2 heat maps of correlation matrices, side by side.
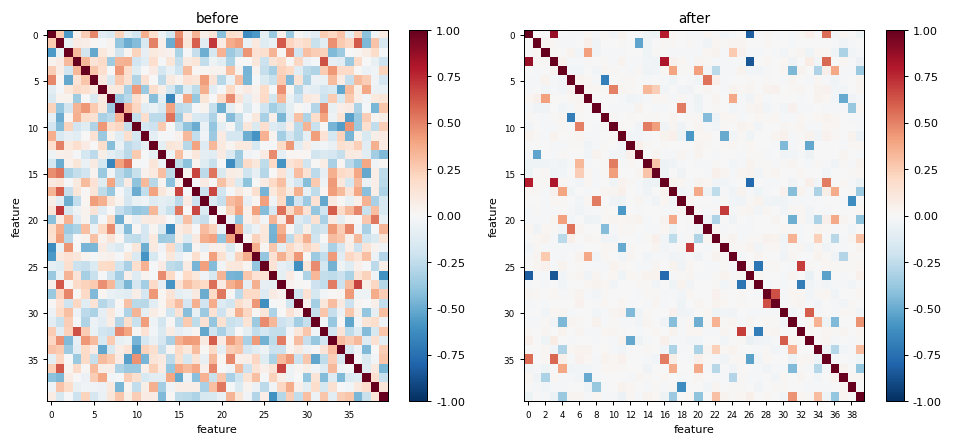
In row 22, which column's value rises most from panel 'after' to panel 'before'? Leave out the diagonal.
36
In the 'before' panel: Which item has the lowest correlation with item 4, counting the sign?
23
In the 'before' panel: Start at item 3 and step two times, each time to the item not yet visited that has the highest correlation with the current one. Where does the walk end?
8
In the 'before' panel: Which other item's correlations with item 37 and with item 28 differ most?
18
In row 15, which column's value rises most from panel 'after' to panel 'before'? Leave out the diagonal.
17
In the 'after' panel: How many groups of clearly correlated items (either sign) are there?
11
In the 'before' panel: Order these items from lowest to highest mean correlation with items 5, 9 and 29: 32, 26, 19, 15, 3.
26, 15, 19, 32, 3
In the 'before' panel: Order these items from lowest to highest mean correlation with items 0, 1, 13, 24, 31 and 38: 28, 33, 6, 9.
9, 6, 28, 33
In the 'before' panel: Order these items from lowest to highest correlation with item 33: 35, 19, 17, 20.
20, 35, 17, 19
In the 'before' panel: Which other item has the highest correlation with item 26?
13
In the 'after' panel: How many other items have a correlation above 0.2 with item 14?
3
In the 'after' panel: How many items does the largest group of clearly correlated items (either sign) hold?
8
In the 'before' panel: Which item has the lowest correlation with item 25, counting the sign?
29
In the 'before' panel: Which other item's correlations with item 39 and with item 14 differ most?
21
